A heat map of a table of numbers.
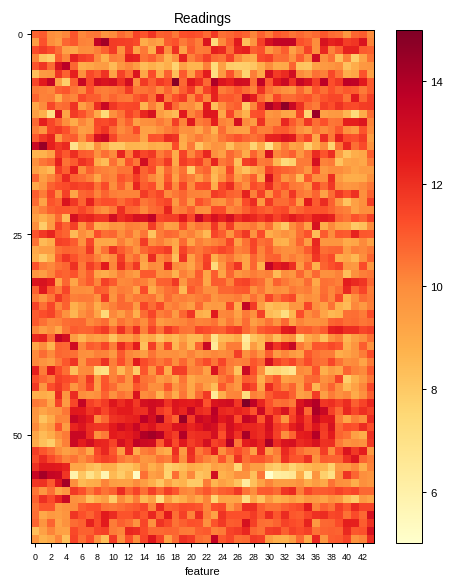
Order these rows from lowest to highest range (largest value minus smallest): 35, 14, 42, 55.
35, 42, 14, 55
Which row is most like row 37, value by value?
57
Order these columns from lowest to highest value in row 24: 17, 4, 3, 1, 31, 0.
1, 31, 17, 0, 4, 3
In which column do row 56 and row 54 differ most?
27
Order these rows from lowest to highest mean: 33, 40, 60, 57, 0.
40, 33, 0, 57, 60
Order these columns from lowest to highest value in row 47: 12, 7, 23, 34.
7, 12, 34, 23
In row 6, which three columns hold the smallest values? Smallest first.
4, 3, 13
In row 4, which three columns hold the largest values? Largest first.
4, 3, 1
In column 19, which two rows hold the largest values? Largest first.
48, 50
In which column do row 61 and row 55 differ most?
9
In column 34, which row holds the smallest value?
38
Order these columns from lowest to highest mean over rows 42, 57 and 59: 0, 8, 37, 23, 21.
8, 37, 21, 0, 23
